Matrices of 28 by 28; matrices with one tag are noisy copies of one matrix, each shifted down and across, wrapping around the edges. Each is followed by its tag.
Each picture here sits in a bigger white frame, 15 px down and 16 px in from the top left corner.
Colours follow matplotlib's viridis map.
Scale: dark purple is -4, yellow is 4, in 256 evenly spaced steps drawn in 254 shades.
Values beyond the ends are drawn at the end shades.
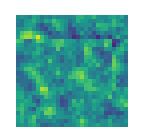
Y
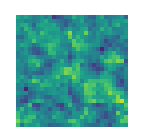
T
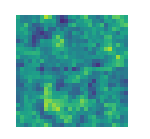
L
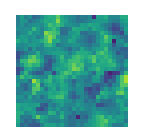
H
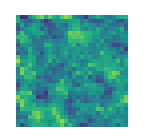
T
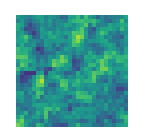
H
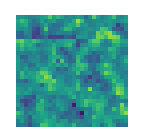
Y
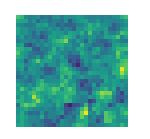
H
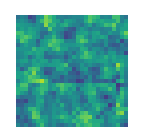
Y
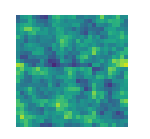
Y
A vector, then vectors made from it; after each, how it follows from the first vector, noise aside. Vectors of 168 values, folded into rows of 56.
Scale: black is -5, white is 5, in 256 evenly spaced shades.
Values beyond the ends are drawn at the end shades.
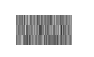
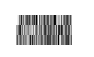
wrapped around, negated, scaled up.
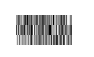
wrapped around, negated, scaled up.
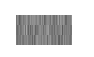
reversed, negated, shrunk.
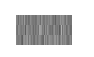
negated, shrunk.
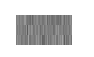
wrapped around, shrunk.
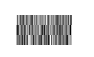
wrapped around, negated, scaled up.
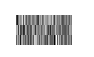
wrapped around, negated, scaled up.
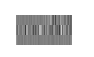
negated, partly zeroed.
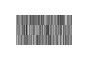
reversed.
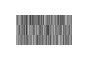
reversed.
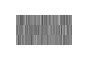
wrapped around, shrunk.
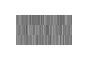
reversed, shrunk.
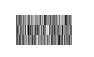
reversed, negated, scaled up.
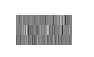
reversed, negated, partly zeroed.
